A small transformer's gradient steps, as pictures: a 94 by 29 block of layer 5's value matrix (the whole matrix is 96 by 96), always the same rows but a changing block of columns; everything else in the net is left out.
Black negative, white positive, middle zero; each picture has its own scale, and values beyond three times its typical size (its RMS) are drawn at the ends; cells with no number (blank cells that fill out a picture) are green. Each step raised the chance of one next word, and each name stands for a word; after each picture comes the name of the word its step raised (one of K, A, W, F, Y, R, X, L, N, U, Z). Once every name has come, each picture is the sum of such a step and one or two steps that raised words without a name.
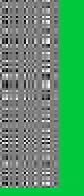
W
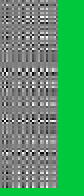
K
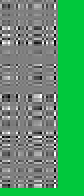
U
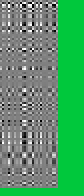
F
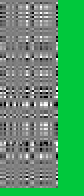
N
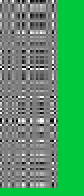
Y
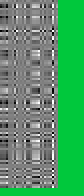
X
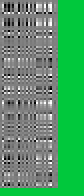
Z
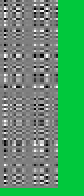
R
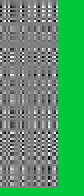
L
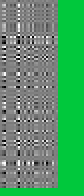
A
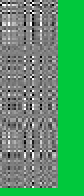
F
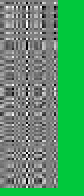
N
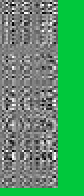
F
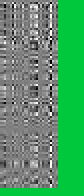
A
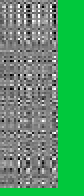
L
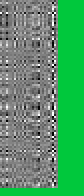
U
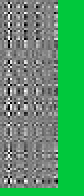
X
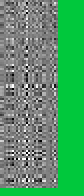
R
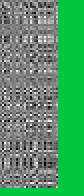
N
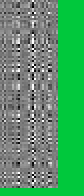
W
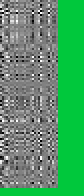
L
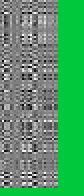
W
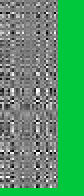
K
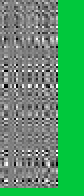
R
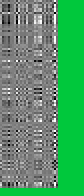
Z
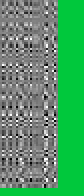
U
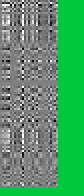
F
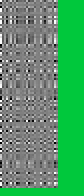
W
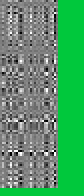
K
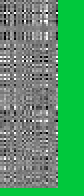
L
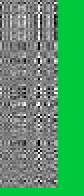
N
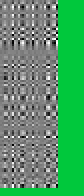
U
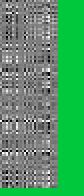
K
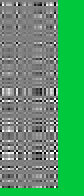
K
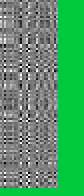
W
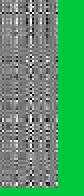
Z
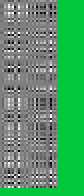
W
